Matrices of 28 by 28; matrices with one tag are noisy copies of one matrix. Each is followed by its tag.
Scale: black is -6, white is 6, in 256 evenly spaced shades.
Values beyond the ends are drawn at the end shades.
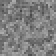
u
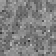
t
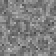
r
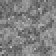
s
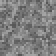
t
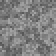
s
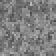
u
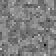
r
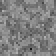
r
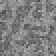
t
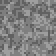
u
